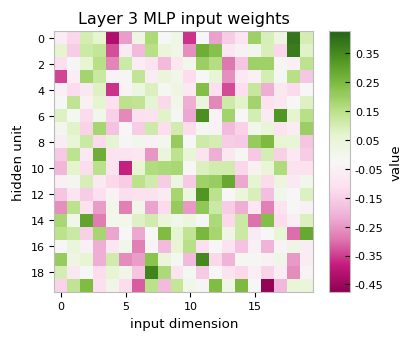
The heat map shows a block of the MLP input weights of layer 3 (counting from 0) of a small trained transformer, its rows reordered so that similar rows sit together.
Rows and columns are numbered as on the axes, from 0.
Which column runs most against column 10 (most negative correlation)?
18
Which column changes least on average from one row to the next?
9
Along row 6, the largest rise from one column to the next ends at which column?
11
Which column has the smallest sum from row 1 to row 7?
4
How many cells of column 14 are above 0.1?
3
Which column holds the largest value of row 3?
2
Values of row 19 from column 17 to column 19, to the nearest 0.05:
-0.2 0.05 0.05
